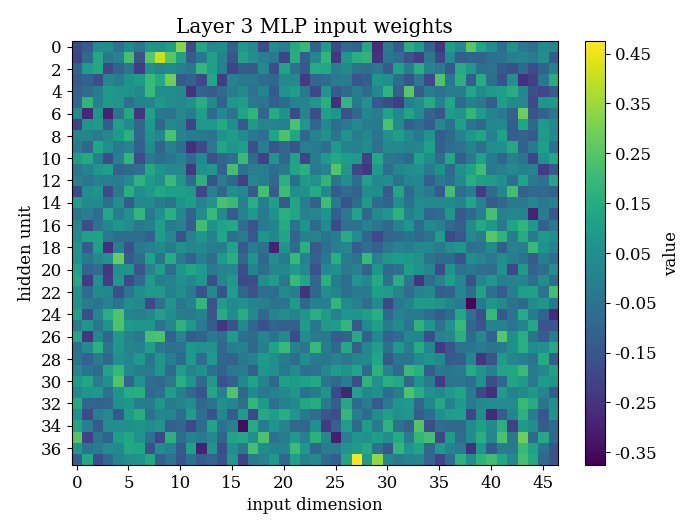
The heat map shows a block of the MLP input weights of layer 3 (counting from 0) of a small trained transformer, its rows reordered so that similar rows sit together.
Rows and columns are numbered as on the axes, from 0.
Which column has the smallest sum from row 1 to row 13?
44
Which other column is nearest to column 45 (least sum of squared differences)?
34
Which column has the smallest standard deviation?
2
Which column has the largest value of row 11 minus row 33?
25
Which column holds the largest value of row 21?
21
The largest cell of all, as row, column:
37, 27
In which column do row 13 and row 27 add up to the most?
20
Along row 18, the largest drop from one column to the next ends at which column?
3
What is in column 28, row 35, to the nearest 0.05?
0.05
